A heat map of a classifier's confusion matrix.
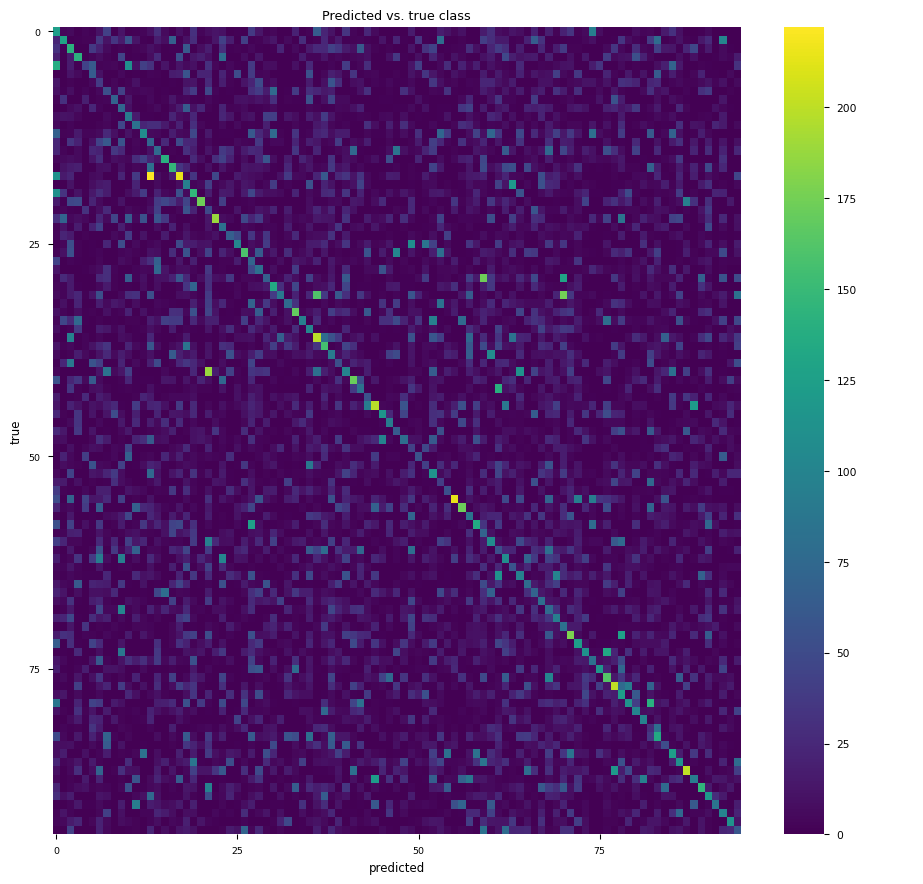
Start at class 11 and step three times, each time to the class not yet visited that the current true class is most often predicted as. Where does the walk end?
63
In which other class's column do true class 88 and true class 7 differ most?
44
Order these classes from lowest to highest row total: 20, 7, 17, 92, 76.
92, 7, 20, 76, 17
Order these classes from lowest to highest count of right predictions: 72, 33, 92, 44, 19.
92, 72, 19, 33, 44
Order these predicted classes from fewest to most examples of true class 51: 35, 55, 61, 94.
94, 55, 61, 35
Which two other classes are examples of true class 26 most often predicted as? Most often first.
47, 53
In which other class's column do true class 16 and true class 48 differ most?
45
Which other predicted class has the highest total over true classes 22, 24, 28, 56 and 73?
76
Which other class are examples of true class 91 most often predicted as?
11
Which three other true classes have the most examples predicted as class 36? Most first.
31, 40, 0
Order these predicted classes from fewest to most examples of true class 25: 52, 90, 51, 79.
79, 90, 52, 51
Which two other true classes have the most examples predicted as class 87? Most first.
20, 47
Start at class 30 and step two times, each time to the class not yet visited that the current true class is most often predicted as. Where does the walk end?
0
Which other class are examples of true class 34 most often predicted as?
52
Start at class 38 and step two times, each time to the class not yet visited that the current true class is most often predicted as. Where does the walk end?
21
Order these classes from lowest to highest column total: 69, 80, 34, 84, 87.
34, 84, 87, 80, 69
